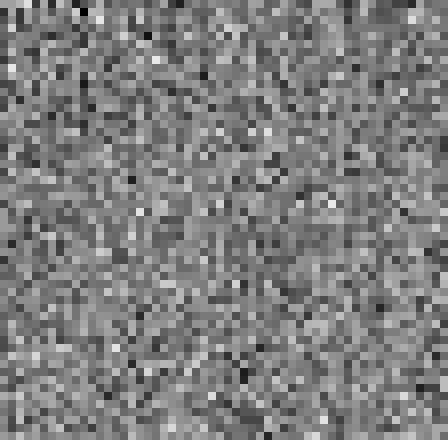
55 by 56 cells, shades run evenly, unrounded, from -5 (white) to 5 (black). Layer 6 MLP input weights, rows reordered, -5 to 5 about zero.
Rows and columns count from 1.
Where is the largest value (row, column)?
2, 11
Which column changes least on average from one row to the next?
48
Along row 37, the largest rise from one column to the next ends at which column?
36
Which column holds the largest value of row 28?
4
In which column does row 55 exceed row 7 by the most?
43
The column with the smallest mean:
28
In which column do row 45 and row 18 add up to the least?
5
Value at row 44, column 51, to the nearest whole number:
-2
